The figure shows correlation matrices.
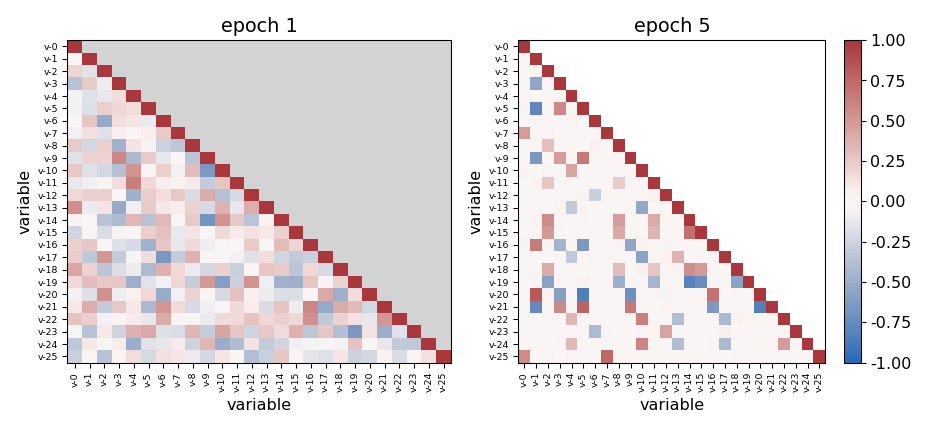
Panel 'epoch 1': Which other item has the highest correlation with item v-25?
v-14
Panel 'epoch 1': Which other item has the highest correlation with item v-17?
v-2
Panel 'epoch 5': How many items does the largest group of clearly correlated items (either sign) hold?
7
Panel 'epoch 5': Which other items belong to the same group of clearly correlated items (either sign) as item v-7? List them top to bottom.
v-0, v-25
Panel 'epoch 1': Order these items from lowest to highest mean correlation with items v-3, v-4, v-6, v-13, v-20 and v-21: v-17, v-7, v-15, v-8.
v-17, v-8, v-15, v-7
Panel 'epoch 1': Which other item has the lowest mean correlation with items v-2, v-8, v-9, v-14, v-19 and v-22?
v-25
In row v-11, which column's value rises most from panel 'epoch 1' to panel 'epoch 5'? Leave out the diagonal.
v-18
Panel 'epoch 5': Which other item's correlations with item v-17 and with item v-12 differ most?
v-10
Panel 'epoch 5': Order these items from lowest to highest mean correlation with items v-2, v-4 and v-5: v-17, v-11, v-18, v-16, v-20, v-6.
v-20, v-16, v-17, v-6, v-11, v-18
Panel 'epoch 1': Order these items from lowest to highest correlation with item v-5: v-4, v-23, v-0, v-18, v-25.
v-18, v-25, v-0, v-4, v-23
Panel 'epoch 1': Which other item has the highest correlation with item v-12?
v-19
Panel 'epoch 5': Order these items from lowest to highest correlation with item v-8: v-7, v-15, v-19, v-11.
v-19, v-7, v-11, v-15
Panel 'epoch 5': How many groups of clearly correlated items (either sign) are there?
5
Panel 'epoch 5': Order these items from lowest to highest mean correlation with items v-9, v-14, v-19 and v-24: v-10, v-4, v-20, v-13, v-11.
v-20, v-13, v-11, v-4, v-10
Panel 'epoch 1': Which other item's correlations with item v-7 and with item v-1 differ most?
v-16
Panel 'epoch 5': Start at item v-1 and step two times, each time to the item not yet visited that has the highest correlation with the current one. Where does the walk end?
v-16
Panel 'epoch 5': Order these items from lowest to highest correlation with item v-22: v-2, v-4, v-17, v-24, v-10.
v-17, v-2, v-4, v-24, v-10
